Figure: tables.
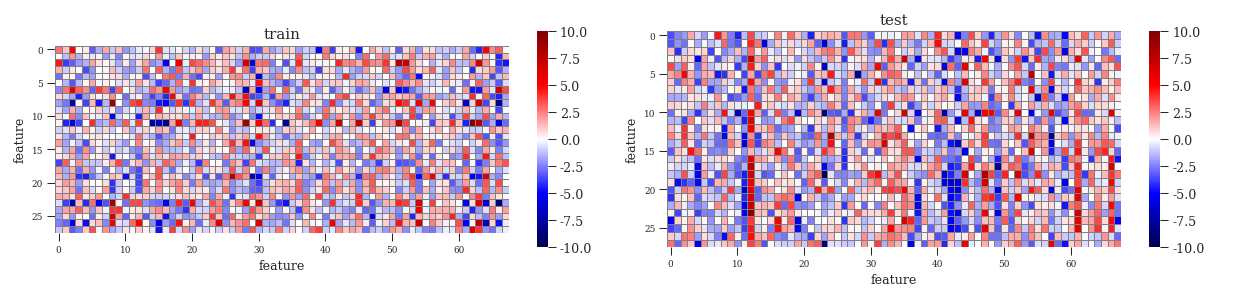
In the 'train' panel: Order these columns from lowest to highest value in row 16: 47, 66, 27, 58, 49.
27, 58, 49, 66, 47
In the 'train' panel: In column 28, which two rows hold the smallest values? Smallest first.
6, 17
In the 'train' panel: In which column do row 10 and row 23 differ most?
8
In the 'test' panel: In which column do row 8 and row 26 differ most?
55
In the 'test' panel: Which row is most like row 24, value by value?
25
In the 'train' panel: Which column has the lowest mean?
66
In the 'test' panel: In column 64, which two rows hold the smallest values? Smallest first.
6, 4
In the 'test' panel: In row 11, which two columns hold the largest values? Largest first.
12, 45
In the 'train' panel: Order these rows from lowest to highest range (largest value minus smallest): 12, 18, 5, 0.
12, 18, 5, 0
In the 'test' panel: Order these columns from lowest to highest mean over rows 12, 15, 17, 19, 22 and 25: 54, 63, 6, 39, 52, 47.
6, 39, 63, 54, 52, 47
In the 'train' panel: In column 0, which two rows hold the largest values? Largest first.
2, 0
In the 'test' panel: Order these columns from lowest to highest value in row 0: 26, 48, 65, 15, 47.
48, 26, 47, 65, 15
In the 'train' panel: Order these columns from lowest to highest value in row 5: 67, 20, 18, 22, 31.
67, 22, 31, 18, 20
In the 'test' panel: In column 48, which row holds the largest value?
10
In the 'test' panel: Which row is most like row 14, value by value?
20
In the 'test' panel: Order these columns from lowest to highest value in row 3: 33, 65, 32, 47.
32, 65, 33, 47
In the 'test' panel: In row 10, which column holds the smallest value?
23
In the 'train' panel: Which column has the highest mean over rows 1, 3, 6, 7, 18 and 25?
26
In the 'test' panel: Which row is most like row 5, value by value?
13
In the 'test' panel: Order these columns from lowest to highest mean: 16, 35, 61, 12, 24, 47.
16, 24, 35, 47, 61, 12
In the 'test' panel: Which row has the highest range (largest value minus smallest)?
18
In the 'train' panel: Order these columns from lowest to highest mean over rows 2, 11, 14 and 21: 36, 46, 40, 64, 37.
37, 40, 64, 46, 36
